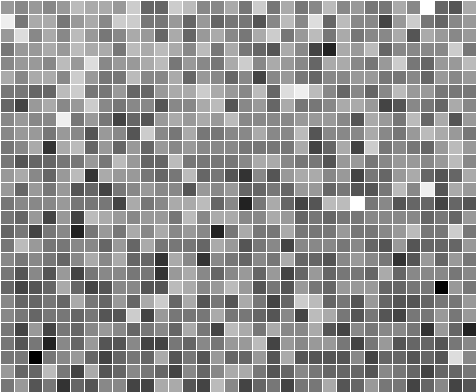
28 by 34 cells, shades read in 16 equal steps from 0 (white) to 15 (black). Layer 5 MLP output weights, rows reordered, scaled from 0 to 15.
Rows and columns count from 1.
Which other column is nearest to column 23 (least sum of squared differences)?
1
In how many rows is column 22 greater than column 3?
13
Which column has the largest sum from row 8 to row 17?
4
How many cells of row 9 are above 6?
17
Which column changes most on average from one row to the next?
33
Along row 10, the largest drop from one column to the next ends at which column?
11
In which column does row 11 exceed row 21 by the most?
26
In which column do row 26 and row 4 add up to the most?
24
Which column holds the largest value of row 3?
30
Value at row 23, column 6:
9
